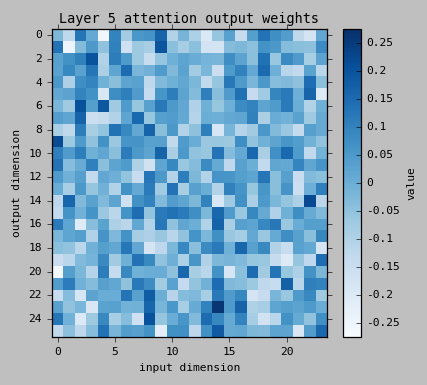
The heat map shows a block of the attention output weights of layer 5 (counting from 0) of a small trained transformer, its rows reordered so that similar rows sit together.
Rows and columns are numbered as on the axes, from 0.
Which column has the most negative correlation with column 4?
5
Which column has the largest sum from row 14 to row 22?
14
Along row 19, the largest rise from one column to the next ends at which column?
23
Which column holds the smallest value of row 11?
8
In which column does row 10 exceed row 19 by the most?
20
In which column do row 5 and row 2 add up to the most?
3
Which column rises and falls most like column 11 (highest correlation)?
17
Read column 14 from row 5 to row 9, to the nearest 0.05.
-0.05 -0.05 0 -0.2 -0.05
